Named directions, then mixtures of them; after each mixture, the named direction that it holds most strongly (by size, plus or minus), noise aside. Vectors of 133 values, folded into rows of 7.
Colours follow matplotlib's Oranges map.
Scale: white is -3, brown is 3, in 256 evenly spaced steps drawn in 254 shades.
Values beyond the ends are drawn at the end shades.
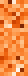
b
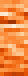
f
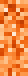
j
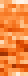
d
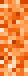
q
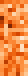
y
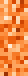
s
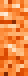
f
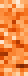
d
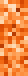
j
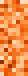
q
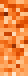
j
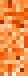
b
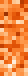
q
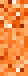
b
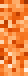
q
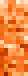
d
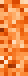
q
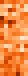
y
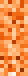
b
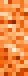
f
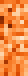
y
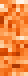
d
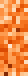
s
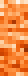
d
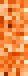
y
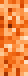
y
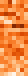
f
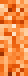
j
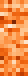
f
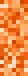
q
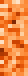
q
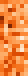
y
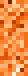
b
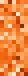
b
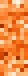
d
